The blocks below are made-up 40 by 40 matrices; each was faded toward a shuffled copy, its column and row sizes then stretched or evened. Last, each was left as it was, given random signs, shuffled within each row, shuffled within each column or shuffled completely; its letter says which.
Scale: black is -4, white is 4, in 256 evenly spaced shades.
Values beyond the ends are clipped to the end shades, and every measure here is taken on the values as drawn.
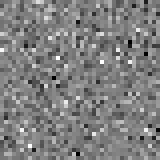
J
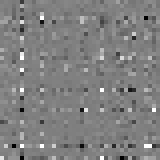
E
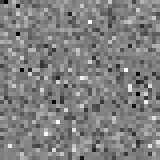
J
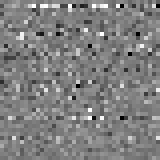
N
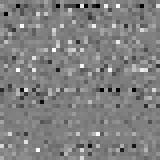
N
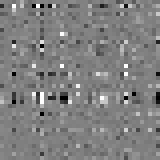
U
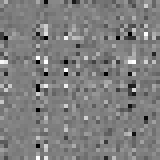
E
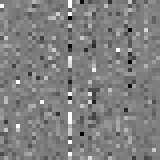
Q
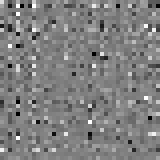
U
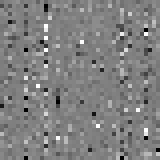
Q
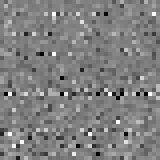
N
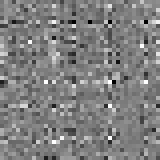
U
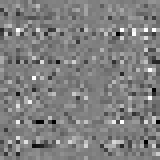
E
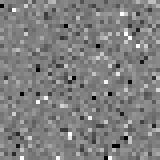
J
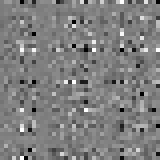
E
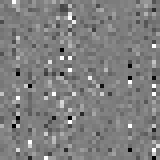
Q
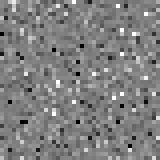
J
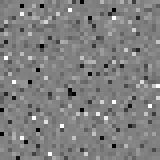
J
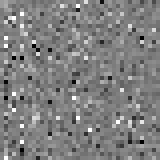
Q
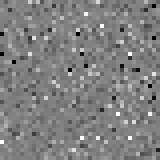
J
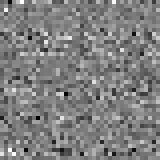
N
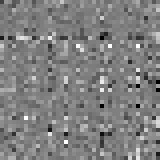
U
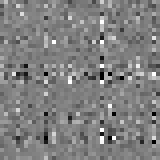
E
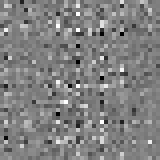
E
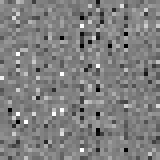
Q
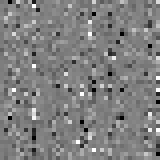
Q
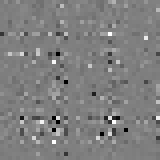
U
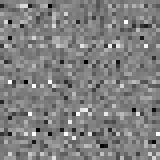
N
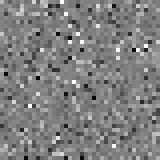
J
